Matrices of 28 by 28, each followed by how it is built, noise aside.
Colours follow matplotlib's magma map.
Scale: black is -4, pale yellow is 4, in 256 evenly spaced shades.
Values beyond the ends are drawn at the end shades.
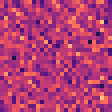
Toeplitz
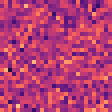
noise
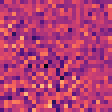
lower triangular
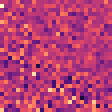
lower triangular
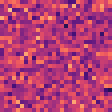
noise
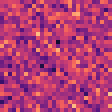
Toeplitz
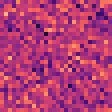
Toeplitz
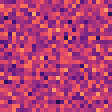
noise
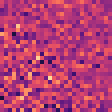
lower triangular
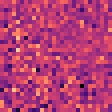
lower triangular
